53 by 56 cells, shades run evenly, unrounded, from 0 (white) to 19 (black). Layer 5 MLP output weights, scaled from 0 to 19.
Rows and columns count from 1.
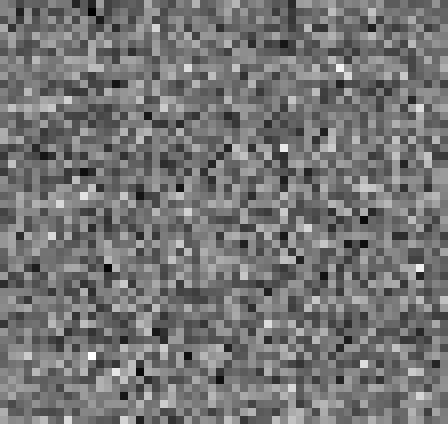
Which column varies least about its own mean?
26
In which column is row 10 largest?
31
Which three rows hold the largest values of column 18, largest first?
47, 25, 53
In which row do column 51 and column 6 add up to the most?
20
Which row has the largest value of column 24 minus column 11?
45
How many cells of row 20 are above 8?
47
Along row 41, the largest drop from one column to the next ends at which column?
34
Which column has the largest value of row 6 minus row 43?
40
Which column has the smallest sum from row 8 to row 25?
50
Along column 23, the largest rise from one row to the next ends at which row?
32
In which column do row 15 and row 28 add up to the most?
46
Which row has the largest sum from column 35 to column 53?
7
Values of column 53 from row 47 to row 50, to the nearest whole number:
5 12 10 3
